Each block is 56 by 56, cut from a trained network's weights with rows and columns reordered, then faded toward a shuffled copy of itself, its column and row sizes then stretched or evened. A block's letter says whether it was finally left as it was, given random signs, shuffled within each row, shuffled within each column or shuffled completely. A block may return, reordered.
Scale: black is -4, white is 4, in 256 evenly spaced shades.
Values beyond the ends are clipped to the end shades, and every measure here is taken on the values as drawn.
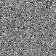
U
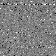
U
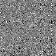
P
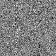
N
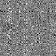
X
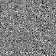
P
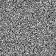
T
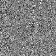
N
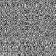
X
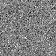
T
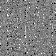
N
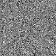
P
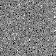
N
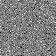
T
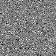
U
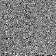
P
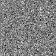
N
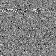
U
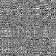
X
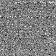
U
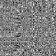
X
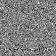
U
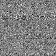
U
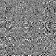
X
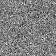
T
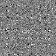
P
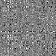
X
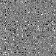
X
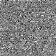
U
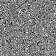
T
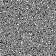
T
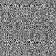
X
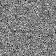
T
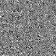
P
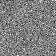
T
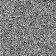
T
